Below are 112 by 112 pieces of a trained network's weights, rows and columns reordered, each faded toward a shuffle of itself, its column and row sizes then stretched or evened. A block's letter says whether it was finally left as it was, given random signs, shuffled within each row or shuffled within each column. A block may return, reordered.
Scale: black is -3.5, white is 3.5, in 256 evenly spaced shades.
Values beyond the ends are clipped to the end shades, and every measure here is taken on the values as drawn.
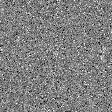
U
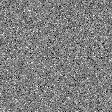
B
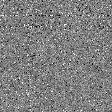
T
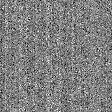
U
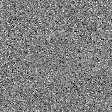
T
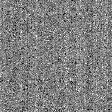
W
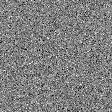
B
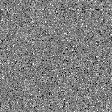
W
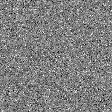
B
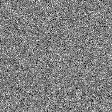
T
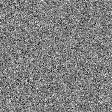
B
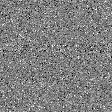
B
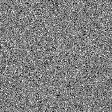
T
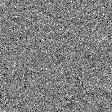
U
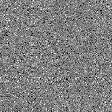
W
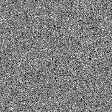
T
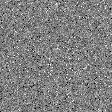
U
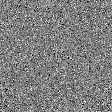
B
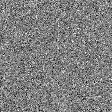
T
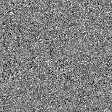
T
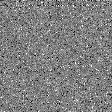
T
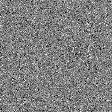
T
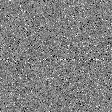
B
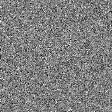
T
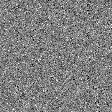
U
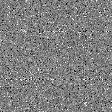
T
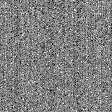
U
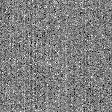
U
